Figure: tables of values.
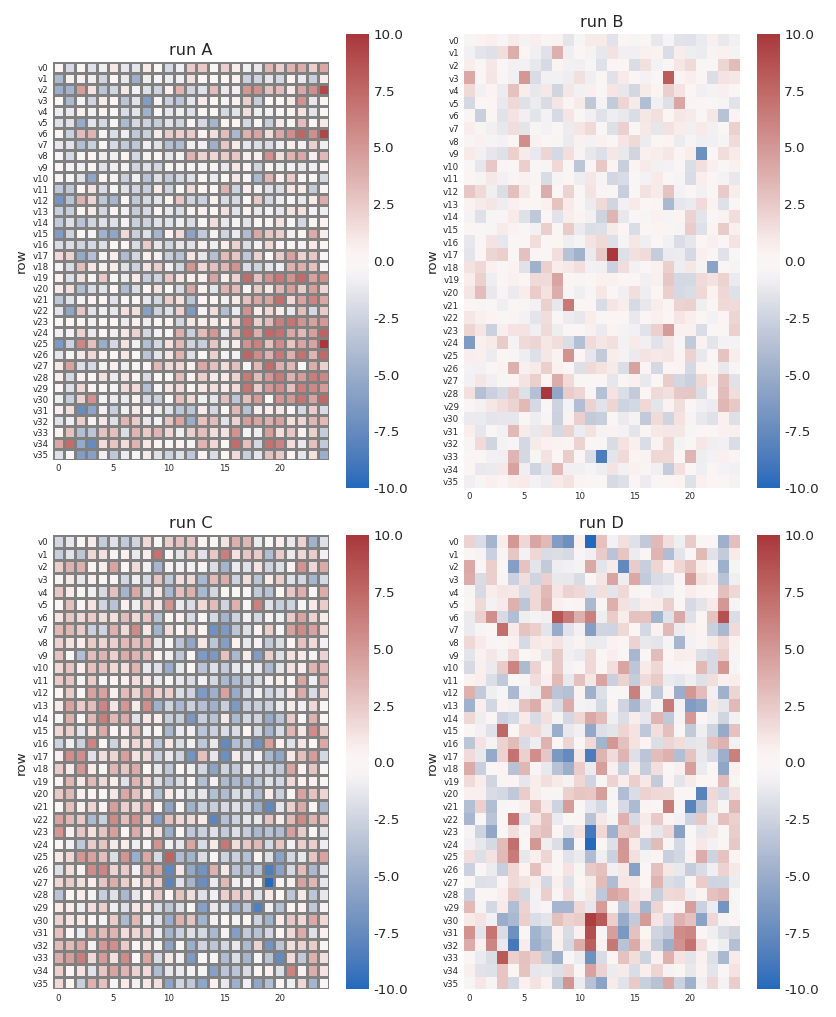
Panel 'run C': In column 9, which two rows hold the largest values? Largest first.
v1, v24
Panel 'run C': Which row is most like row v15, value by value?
v10
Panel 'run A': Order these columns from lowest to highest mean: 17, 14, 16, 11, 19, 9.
9, 11, 14, 16, 17, 19
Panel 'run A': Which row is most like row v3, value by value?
v4
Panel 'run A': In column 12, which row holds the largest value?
v18
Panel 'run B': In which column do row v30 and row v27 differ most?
8
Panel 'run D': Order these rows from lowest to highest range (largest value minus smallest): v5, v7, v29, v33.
v5, v29, v7, v33
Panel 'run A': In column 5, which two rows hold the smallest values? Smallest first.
v15, v12
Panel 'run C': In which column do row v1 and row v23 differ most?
15
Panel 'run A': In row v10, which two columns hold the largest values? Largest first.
19, 21
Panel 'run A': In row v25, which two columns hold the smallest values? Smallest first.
0, 4
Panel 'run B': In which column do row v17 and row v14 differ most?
13
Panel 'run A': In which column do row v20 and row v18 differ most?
2
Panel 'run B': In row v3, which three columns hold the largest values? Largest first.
18, 5, 0
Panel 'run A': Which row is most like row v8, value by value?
v0
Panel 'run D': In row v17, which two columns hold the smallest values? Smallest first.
11, 9
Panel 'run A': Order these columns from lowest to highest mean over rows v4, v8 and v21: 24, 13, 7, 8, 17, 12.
8, 7, 12, 13, 17, 24
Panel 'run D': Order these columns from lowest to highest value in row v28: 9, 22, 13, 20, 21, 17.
17, 20, 21, 9, 22, 13
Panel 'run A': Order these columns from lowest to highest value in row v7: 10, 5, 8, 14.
14, 10, 5, 8
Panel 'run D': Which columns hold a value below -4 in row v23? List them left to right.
2, 11, 13, 19
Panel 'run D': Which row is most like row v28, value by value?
v16
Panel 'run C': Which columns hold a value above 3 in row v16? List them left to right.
3, 19, 24
